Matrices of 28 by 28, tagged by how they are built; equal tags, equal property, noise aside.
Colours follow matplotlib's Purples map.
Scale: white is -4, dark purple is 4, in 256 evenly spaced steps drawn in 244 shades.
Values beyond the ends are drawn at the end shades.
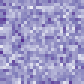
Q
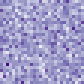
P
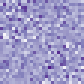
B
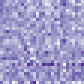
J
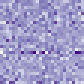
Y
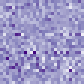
Y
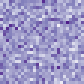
P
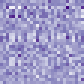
J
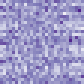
Q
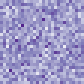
P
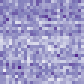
Q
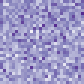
P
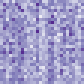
Q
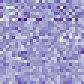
Y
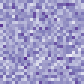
Q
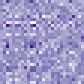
J
